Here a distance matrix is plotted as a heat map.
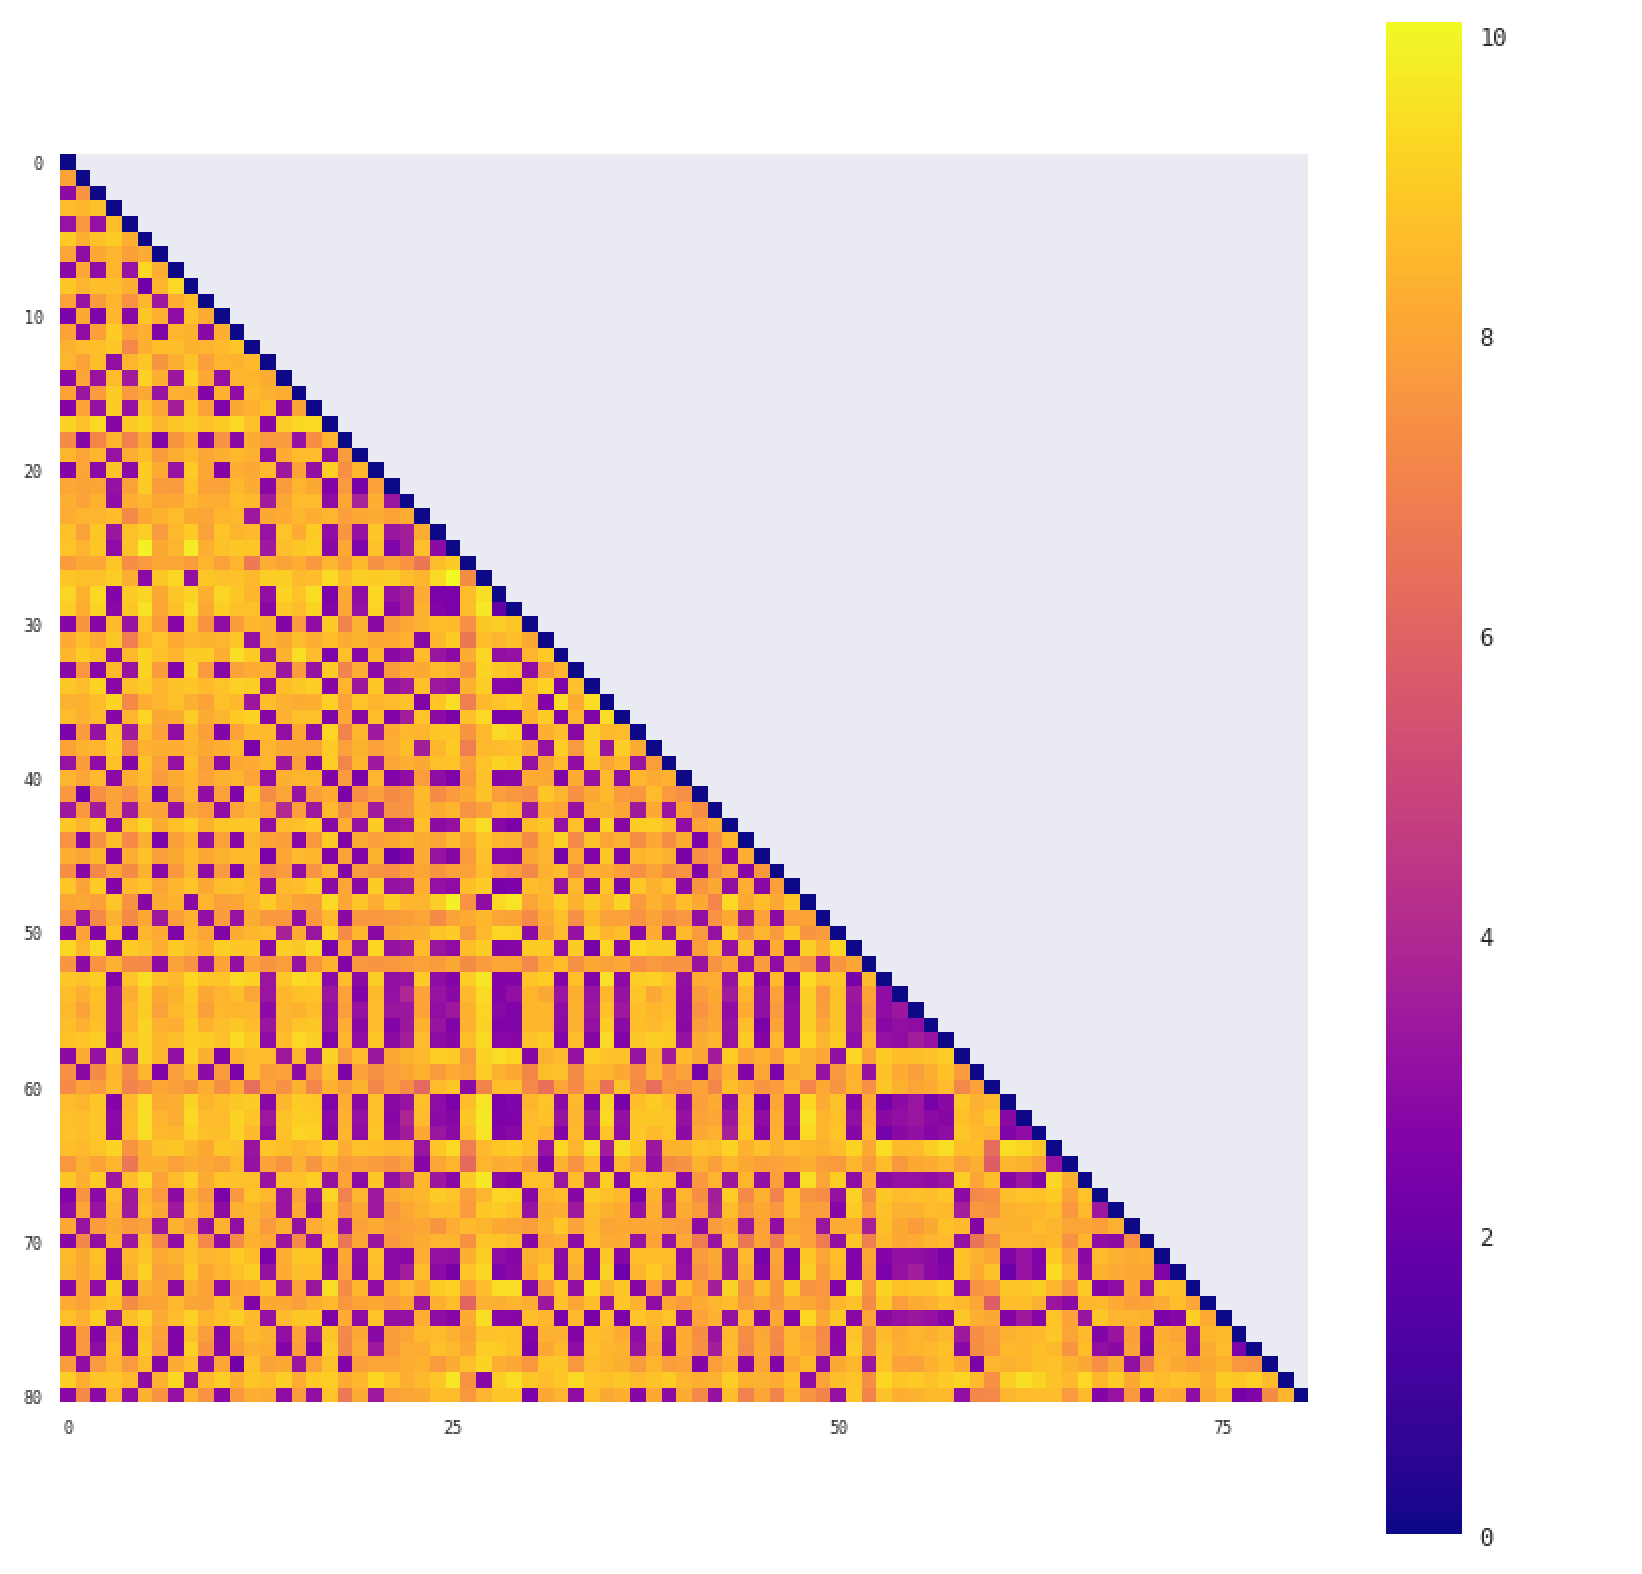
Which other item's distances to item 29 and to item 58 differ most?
28
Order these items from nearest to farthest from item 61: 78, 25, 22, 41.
25, 22, 41, 78
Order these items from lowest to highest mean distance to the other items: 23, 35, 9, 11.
9, 11, 23, 35
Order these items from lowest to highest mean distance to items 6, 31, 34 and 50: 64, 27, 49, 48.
49, 64, 48, 27
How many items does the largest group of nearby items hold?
30
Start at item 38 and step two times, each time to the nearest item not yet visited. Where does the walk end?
74
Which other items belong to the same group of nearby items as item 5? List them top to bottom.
8, 27, 48, 79
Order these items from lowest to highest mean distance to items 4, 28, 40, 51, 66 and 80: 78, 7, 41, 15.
7, 41, 78, 15
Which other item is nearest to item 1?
41
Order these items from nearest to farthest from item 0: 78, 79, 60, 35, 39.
39, 60, 78, 35, 79
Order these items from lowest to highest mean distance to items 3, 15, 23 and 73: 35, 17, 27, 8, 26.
35, 17, 26, 8, 27
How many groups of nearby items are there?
6
